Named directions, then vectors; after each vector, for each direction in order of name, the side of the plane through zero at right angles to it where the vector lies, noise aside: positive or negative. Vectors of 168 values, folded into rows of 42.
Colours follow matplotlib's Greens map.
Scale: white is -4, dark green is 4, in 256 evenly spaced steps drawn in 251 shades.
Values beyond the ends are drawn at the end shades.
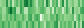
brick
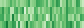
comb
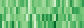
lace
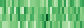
negative, negative, positive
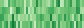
negative, positive, positive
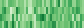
negative, positive, positive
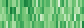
positive, negative, negative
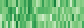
positive, negative, negative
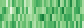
negative, positive, positive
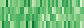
positive, positive, negative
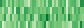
negative, negative, positive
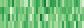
negative, positive, negative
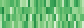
negative, positive, negative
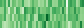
negative, negative, positive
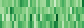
positive, negative, positive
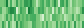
positive, negative, negative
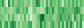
negative, positive, positive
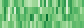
negative, negative, positive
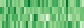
positive, positive, negative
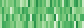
negative, positive, negative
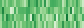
negative, positive, negative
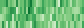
positive, negative, negative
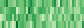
positive, negative, negative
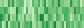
negative, positive, positive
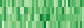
negative, negative, positive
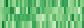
positive, negative, negative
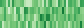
negative, negative, positive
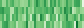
negative, positive, negative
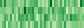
negative, negative, negative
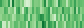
negative, negative, positive
